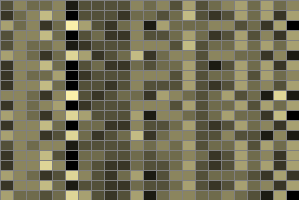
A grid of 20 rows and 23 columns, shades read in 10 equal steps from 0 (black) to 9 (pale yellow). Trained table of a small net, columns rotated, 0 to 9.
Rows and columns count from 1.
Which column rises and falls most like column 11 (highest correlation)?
1
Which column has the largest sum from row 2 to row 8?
15
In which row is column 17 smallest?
7
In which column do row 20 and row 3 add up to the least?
23
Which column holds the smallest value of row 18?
12
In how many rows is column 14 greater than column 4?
7
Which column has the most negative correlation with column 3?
17
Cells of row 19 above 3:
11
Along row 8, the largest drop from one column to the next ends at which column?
6
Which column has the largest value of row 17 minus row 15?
4
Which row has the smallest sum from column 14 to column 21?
14
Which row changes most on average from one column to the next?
10
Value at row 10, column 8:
2
